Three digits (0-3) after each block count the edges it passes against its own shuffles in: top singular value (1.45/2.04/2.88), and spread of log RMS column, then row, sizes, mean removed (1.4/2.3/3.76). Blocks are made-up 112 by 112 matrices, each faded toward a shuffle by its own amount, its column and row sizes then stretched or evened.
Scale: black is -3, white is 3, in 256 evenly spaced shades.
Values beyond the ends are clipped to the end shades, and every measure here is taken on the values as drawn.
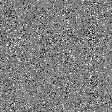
0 1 1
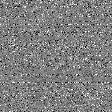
1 0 2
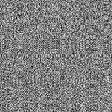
2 0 0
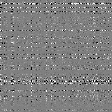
2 2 3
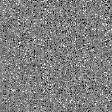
1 2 1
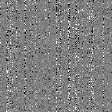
0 3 1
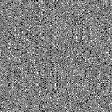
2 1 0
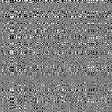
3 2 3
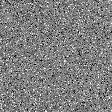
0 0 0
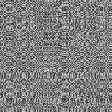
3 1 1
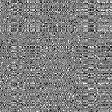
3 0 2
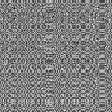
3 1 1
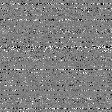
1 0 3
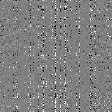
2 3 2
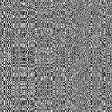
3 3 0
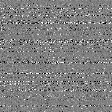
1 0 3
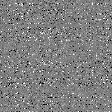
0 1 2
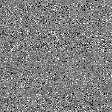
0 1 2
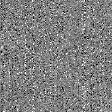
1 2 0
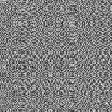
3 0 0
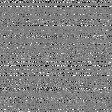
2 0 3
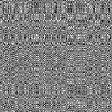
3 2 2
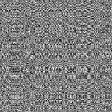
3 1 2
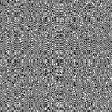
3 2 0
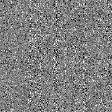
1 2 0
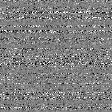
0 0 3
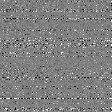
2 1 3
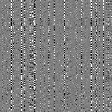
3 3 0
